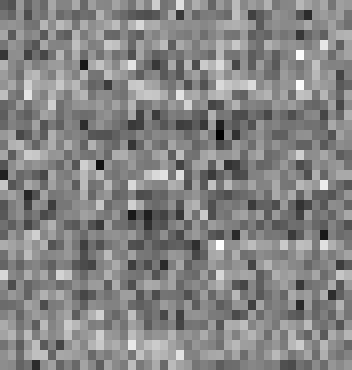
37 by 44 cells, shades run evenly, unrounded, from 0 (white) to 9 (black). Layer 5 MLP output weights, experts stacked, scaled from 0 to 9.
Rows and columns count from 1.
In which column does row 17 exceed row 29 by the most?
13
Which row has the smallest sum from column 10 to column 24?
35
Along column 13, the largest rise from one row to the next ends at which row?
17
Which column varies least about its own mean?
16
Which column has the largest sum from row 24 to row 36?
11
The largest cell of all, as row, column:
14, 28
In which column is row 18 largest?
1
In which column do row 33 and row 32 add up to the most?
23
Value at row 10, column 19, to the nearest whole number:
2
